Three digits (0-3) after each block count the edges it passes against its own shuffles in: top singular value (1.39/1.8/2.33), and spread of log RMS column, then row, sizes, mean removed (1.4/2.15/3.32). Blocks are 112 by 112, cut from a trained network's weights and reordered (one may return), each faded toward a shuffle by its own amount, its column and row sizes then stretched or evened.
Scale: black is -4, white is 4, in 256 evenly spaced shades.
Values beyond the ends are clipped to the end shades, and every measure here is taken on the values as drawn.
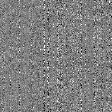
0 3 0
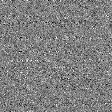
0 0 2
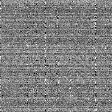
3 2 0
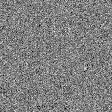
0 0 0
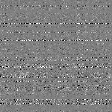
1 1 3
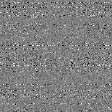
1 1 3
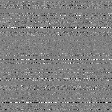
2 0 3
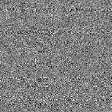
2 1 2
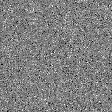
1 0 0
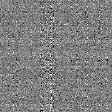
1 3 1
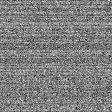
2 0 0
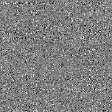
0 2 2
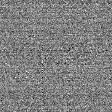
1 1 1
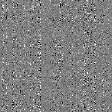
0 3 1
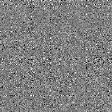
1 2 2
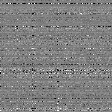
2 1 3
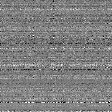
3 1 3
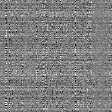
3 3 0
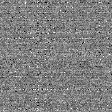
1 1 2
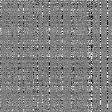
3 3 1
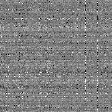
2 2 2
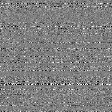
1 0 3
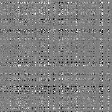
2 3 3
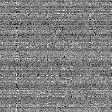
3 2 2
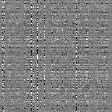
3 3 1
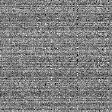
3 2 1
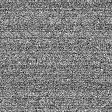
2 0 0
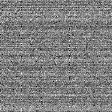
3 2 0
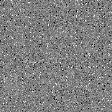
0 2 1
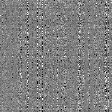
1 3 0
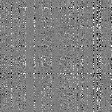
1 3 2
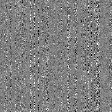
0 3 0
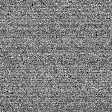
2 0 0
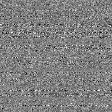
0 0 3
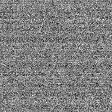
1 1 1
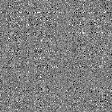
0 2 2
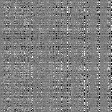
3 3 1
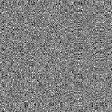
3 2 1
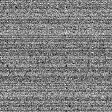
3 1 0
